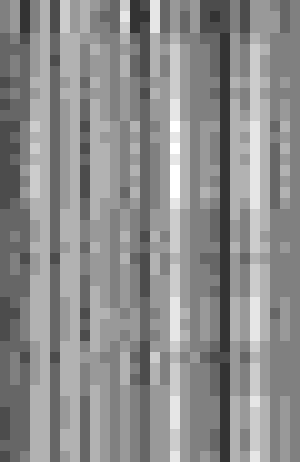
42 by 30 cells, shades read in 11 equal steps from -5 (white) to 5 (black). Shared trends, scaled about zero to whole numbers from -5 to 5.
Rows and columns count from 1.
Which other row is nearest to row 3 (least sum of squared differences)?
1
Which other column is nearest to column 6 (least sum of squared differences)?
15
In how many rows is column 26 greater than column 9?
3
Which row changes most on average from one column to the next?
2
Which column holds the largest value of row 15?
23
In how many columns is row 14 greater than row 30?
5
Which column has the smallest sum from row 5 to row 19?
18
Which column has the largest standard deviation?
14
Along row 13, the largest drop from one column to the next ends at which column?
24
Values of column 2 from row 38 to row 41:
1 1 1 1
